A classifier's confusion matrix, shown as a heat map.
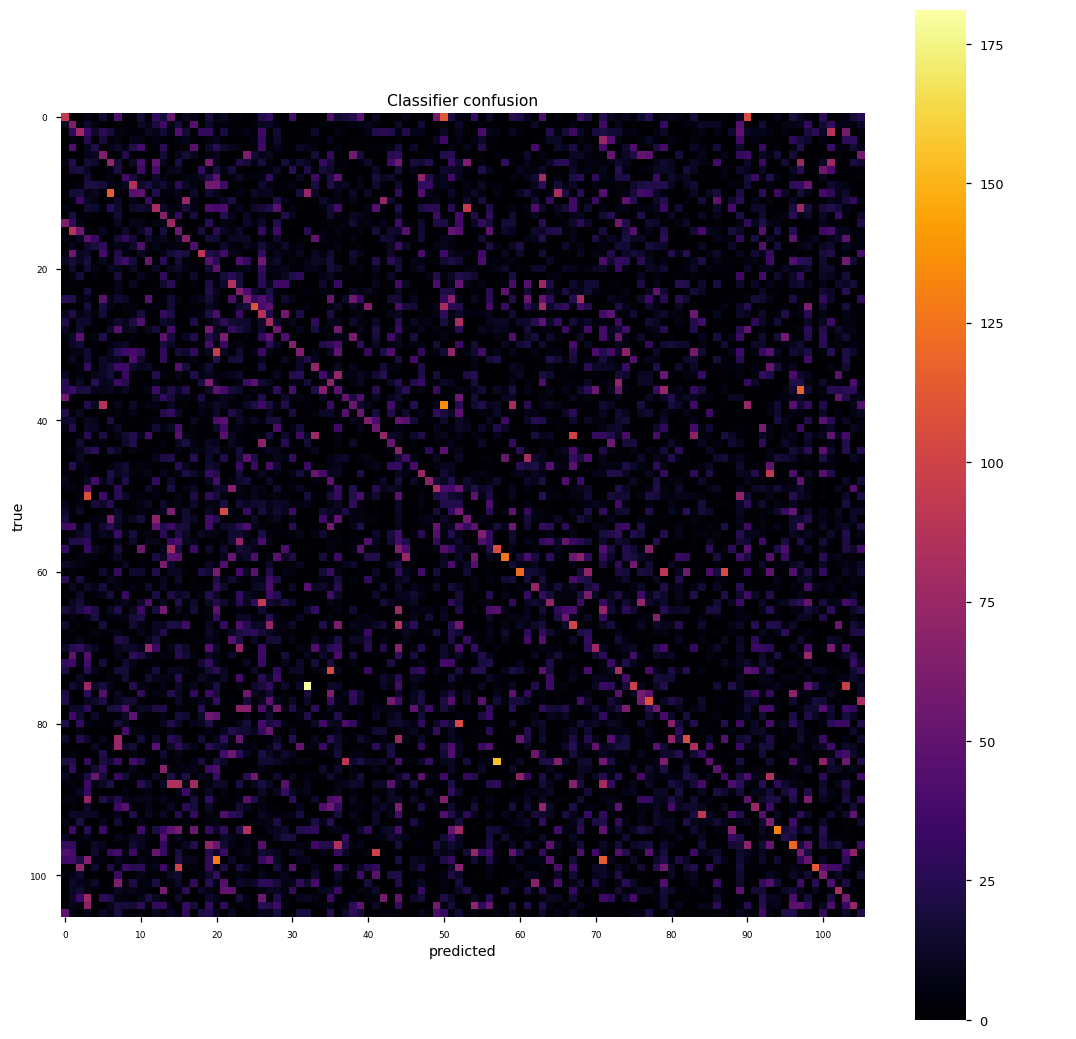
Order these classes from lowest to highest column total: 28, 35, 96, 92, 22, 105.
22, 105, 28, 92, 35, 96
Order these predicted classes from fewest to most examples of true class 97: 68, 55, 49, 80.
80, 49, 55, 68
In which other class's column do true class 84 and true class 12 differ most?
53
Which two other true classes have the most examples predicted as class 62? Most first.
101, 84
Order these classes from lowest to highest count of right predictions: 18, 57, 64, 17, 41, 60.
17, 41, 64, 18, 57, 60
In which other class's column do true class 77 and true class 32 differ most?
105
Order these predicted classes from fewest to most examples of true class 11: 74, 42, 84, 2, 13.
13, 84, 2, 74, 42
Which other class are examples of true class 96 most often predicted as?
36
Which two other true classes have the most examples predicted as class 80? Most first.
82, 91
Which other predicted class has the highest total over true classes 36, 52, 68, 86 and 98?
20
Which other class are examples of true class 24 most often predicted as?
68
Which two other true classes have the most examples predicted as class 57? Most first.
85, 65
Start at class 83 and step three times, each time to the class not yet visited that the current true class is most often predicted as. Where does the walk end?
41
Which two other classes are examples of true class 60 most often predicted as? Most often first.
87, 79
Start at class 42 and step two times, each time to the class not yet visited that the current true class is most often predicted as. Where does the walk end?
44
